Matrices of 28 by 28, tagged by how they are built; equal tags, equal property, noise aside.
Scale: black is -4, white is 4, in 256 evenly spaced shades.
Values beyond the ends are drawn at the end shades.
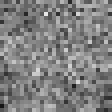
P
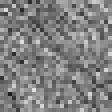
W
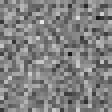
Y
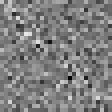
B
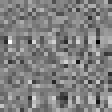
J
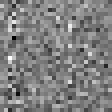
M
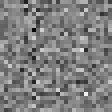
J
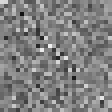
B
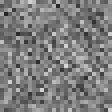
W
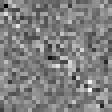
B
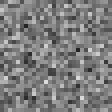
Y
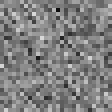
W
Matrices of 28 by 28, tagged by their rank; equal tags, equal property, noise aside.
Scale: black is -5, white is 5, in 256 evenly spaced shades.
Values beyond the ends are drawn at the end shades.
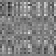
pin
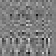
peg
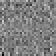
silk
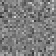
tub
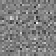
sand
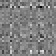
pin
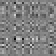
pin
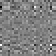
pin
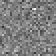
tub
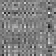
pin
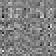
sand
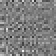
sand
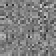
silk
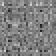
sand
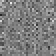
tub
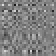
pin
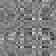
peg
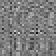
sand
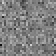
silk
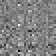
tub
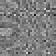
silk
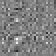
sand
